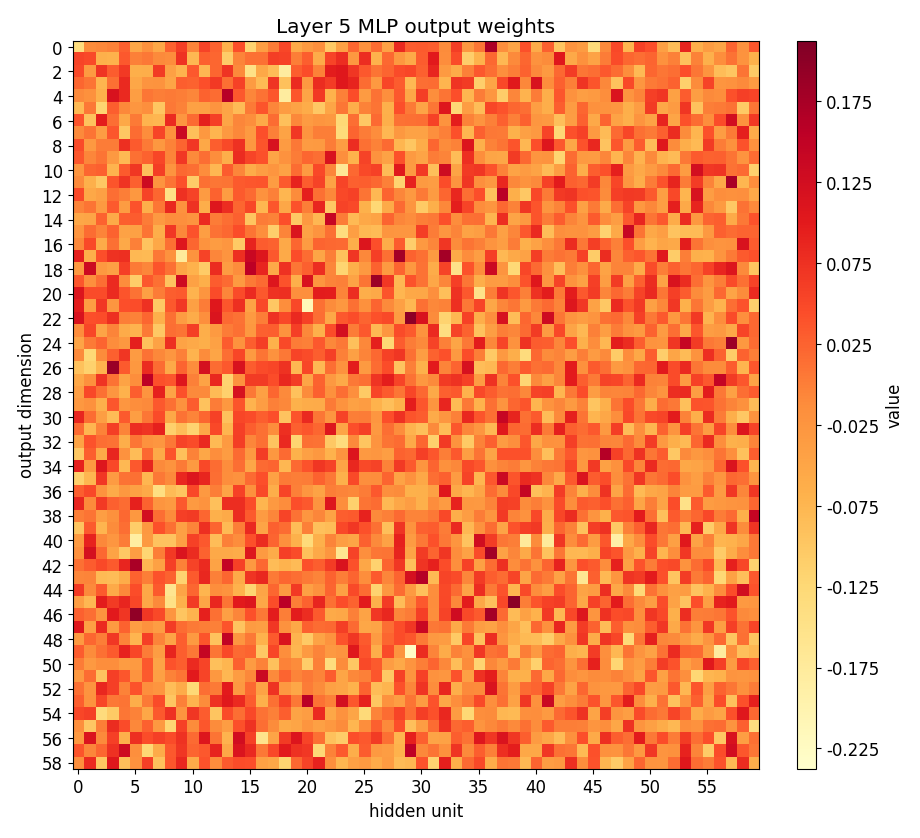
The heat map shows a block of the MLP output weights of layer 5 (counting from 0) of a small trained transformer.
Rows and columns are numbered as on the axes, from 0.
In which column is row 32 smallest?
23
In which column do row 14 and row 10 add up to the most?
32
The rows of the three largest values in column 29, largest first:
22, 57, 43
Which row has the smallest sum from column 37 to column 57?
25
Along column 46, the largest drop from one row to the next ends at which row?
34
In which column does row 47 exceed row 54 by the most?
2
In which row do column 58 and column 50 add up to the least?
49
